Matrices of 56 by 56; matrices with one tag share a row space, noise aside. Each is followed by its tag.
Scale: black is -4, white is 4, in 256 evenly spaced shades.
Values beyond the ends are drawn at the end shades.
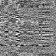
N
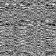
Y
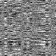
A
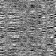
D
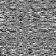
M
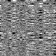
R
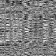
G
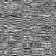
A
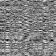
G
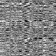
G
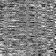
D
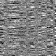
D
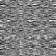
M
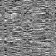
A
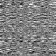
M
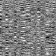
Y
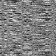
A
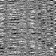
D
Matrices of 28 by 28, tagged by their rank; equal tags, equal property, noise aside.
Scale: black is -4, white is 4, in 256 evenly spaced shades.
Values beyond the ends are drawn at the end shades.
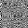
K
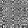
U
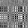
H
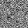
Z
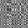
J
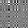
H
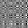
H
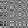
J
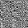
Z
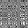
U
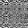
U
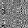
K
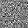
Z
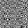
K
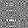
J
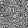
Z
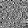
Z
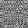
U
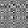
J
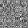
Z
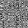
Z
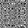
K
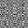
U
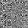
Z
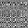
J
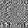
U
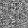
Z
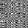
K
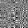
J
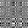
H
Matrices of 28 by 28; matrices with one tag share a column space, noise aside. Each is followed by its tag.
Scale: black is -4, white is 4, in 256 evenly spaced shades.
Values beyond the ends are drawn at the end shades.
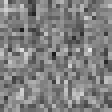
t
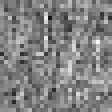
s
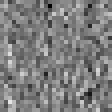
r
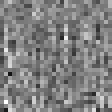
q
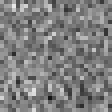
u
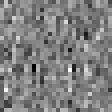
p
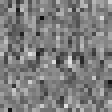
t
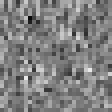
p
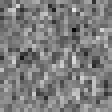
t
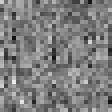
q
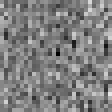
r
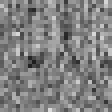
t
